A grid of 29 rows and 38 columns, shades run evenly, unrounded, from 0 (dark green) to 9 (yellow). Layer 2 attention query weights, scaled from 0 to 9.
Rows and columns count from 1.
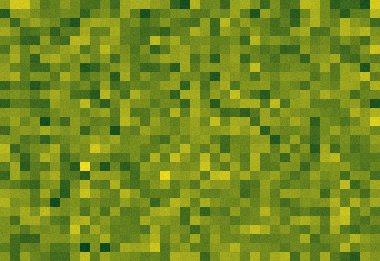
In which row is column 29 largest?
29
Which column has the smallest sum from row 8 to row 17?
32
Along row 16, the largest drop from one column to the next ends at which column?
28
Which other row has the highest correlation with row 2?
6
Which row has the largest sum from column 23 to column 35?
25
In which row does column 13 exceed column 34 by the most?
1
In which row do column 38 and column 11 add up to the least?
12
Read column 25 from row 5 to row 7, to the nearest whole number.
2 4 2
